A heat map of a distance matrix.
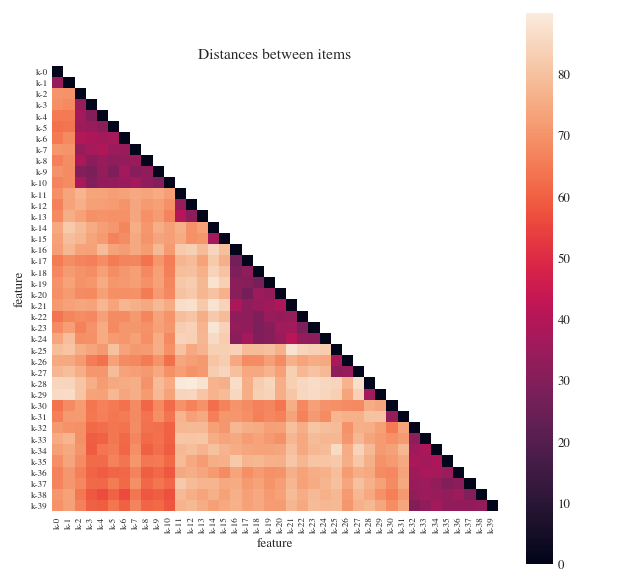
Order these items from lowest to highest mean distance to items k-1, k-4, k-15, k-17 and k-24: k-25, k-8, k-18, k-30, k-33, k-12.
k-18, k-8, k-30, k-33, k-12, k-25
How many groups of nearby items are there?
9
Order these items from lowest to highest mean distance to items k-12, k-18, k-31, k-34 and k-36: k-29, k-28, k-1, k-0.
k-0, k-1, k-29, k-28
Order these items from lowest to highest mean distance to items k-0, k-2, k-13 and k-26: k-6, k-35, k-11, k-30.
k-6, k-11, k-30, k-35
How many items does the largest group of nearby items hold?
9
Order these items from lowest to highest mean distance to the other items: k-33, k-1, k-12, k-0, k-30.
k-33, k-30, k-0, k-1, k-12
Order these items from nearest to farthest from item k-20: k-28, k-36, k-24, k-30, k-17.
k-17, k-24, k-30, k-36, k-28
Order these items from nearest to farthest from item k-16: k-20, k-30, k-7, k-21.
k-20, k-21, k-30, k-7
